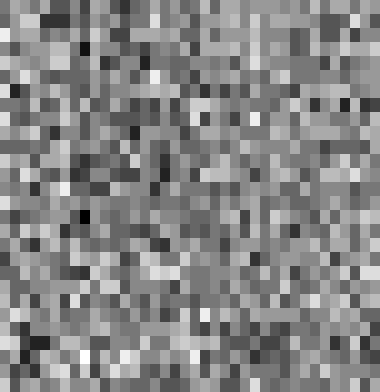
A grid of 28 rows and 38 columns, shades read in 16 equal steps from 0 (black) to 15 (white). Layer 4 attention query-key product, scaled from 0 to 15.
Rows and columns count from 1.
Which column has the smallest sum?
9
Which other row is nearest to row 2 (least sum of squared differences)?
6
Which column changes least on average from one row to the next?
27
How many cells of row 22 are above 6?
26
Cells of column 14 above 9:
5
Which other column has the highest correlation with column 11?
24
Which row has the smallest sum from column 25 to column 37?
25
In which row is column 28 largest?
16
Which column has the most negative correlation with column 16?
7
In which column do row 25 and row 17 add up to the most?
1
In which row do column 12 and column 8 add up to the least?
13
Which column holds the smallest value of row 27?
4
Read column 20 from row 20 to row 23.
7 7 5 6
